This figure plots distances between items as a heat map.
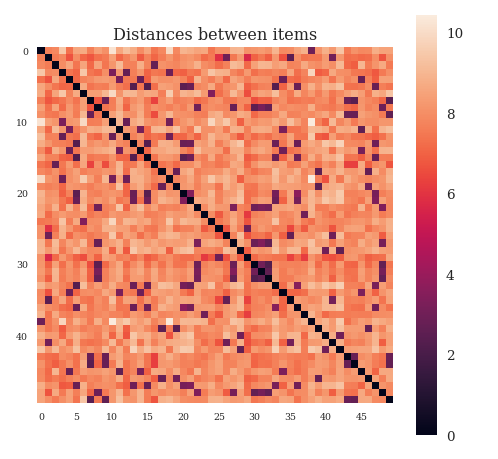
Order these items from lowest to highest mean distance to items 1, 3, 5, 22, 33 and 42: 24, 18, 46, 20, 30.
20, 30, 18, 46, 24
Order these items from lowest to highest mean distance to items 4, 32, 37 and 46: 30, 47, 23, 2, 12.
30, 23, 12, 47, 2
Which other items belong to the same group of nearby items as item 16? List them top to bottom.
2
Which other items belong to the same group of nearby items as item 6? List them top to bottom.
24
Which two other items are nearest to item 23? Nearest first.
37, 29
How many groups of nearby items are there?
13
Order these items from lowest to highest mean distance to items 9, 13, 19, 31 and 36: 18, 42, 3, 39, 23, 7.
7, 39, 3, 23, 18, 42
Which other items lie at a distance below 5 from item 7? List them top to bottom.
9, 43, 44, 49
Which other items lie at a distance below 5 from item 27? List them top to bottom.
8, 22, 30, 31, 32, 48
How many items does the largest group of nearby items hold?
8
